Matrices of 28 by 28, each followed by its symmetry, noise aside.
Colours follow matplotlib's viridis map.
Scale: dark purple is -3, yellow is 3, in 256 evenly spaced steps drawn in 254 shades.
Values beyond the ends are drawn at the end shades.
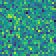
no symmetry.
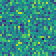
mirrored top to bottom.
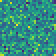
symmetric across the other diagonal.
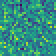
antisymmetric.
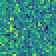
no symmetry.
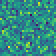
mirrored left to right.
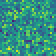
mirrored left to right.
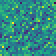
symmetric.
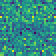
mirrored left to right.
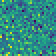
symmetric across the other diagonal.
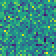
symmetric.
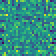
mirrored left to right.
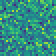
antisymmetric.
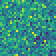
symmetric.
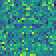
mirrored left to right.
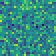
mirrored left to right.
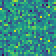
mirrored top to bottom.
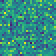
mirrored top to bottom.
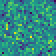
symmetric across the other diagonal.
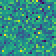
symmetric across the other diagonal.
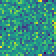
mirrored top to bottom.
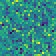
same after a half turn.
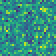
mirrored top to bottom.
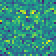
mirrored left to right.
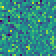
no symmetry.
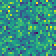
mirrored top to bottom.
